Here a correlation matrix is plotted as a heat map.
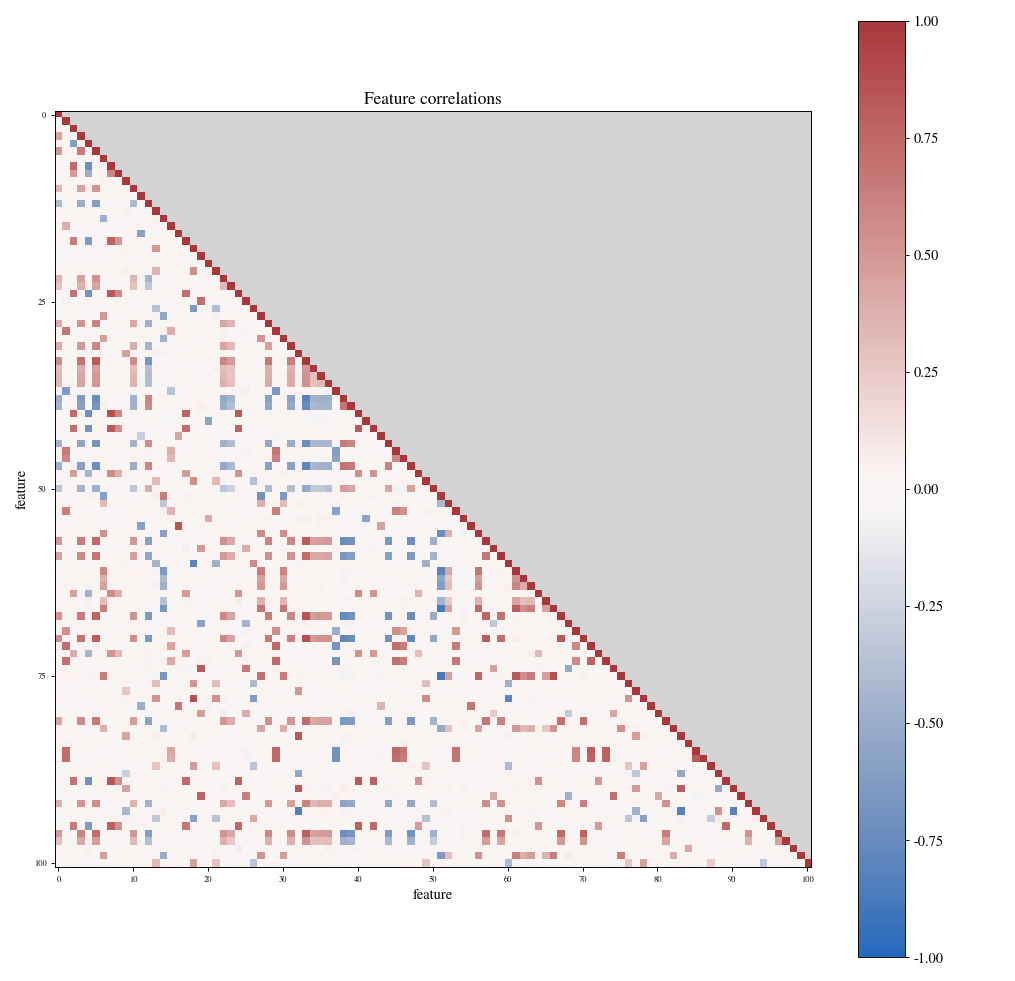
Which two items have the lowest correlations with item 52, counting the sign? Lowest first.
51, 14
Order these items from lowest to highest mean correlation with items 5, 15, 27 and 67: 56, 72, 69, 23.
72, 69, 56, 23
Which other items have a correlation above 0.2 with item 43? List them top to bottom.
16, 55, 79
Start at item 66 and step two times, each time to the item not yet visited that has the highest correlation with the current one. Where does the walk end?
61
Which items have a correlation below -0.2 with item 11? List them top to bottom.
16, 43, 55, 79
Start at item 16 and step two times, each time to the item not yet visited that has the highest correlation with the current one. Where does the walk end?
79
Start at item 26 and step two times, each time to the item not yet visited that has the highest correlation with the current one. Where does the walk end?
94
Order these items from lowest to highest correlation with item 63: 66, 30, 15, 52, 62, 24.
15, 24, 52, 62, 30, 66
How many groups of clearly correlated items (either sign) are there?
10
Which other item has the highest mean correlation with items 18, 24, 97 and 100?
78
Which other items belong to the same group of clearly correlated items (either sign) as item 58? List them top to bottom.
19, 25, 68, 74, 80, 91
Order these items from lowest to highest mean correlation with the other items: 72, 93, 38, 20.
38, 93, 20, 72
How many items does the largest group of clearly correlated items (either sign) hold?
26
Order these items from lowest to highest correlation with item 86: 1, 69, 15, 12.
12, 15, 69, 1
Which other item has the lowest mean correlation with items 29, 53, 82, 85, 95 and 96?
37
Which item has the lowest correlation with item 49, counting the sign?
60
